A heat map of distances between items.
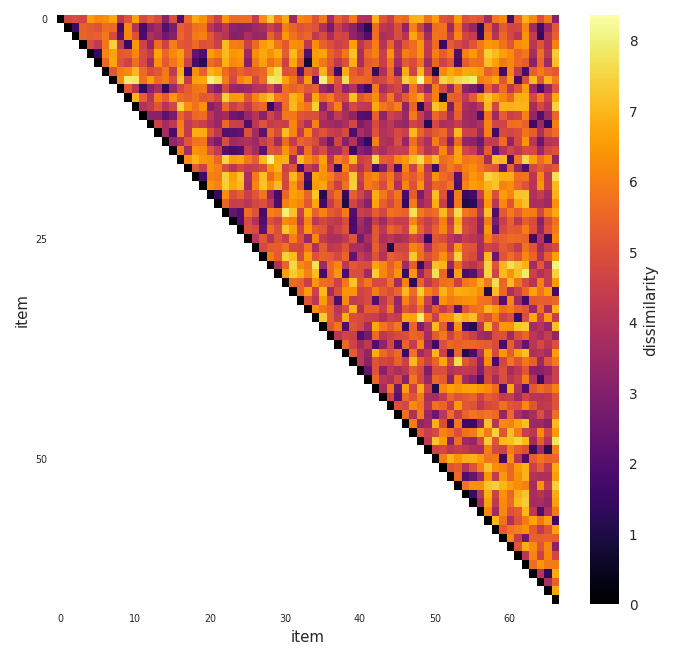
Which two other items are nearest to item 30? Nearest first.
47, 45
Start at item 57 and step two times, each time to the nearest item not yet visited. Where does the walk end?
66
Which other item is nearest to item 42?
50
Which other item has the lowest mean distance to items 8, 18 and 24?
11
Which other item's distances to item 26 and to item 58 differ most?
44
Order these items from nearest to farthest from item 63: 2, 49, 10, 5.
49, 5, 10, 2
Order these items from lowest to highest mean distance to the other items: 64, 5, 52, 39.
64, 52, 39, 5
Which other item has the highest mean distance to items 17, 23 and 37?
16
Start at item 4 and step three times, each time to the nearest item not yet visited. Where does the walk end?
19
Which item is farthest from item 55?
7
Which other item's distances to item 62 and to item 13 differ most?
58
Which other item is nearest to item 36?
40
